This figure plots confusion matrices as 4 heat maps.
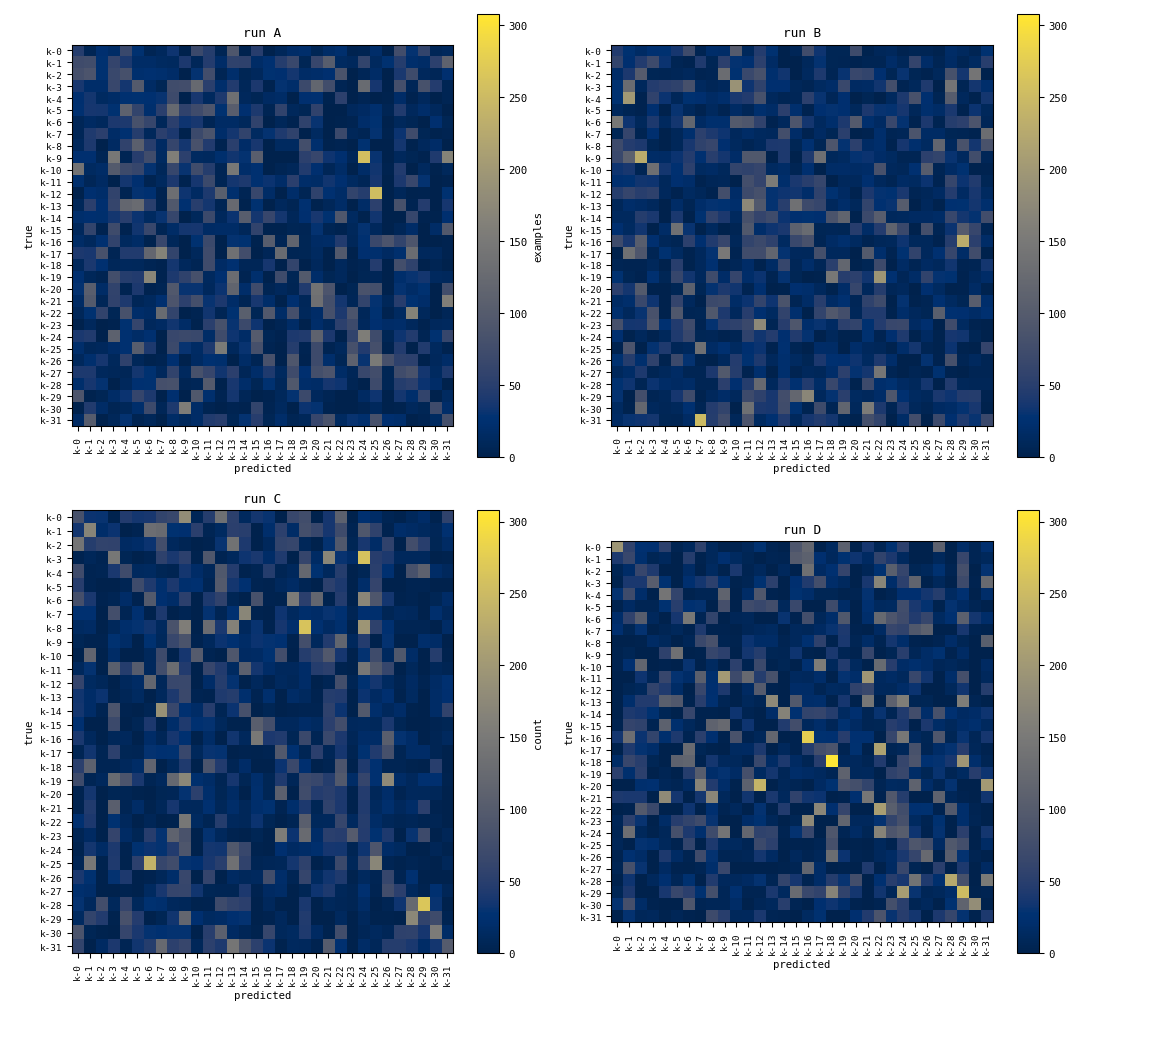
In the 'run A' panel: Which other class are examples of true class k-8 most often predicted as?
k-5
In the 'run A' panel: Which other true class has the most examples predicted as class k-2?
k-17
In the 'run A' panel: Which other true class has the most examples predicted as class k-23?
k-26
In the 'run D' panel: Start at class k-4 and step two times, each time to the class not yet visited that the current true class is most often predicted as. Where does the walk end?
k-5
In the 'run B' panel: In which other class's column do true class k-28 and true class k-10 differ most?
k-3
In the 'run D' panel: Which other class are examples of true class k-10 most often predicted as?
k-17
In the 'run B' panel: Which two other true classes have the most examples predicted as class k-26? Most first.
k-10, k-15
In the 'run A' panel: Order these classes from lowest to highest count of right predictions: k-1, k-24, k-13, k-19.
k-1, k-19, k-13, k-24
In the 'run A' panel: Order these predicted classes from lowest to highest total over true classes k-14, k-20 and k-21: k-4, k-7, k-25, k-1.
k-7, k-4, k-25, k-1
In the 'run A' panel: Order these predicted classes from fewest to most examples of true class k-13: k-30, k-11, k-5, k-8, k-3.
k-30, k-11, k-3, k-8, k-5
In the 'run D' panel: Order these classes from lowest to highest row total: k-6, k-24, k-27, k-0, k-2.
k-27, k-2, k-0, k-6, k-24
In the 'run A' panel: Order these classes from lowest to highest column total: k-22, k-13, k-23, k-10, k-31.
k-23, k-22, k-31, k-10, k-13
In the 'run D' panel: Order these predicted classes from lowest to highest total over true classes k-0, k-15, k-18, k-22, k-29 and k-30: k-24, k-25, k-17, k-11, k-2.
k-11, k-25, k-2, k-17, k-24
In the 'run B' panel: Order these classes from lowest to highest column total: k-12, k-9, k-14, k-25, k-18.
k-25, k-18, k-14, k-9, k-12
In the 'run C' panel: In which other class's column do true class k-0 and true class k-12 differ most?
k-9
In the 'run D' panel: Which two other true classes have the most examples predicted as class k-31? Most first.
k-20, k-28
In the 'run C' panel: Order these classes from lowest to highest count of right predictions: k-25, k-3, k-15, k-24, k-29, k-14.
k-24, k-29, k-14, k-15, k-3, k-25
